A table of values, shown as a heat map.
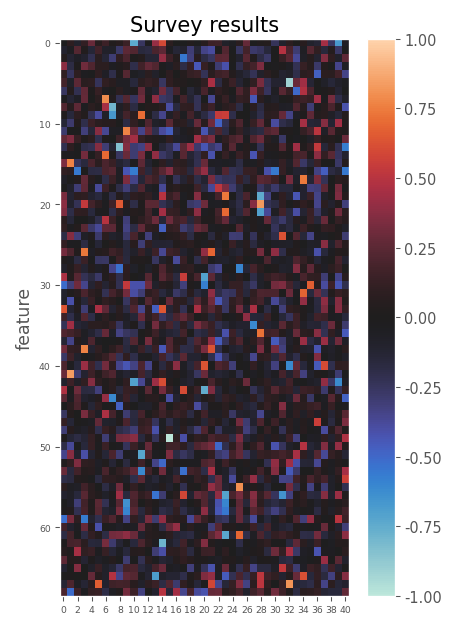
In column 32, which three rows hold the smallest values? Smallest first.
5, 40, 53
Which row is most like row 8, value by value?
44
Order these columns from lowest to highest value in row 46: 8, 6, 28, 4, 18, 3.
28, 18, 8, 4, 3, 6
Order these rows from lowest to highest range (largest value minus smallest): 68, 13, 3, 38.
3, 68, 38, 13
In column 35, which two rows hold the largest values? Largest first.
30, 59
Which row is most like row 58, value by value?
57
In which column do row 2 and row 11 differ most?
14
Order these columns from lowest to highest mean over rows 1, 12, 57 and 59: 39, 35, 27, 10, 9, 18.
18, 9, 27, 39, 35, 10
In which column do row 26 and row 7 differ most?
21
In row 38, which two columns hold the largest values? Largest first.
3, 21
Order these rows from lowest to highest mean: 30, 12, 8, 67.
30, 8, 67, 12
